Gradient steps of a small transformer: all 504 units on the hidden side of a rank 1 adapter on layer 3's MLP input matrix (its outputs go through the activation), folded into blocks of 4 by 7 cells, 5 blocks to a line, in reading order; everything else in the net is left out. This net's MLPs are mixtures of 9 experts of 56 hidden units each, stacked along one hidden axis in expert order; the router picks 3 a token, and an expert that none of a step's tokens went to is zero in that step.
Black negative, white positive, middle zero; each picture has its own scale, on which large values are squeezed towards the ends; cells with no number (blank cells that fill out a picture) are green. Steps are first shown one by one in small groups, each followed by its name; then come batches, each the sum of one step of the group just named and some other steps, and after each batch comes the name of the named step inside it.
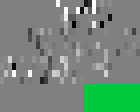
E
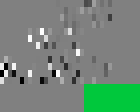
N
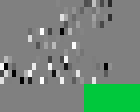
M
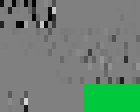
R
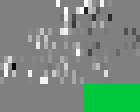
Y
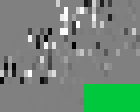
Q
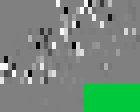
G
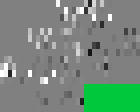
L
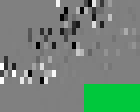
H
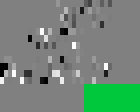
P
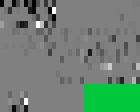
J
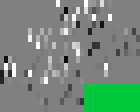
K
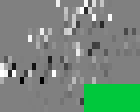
L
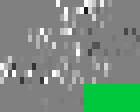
Y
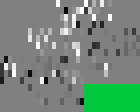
K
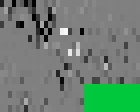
R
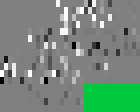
Q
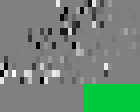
H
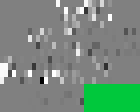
L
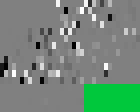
G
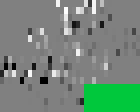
E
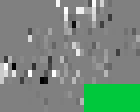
E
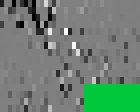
R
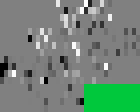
P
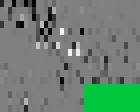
R
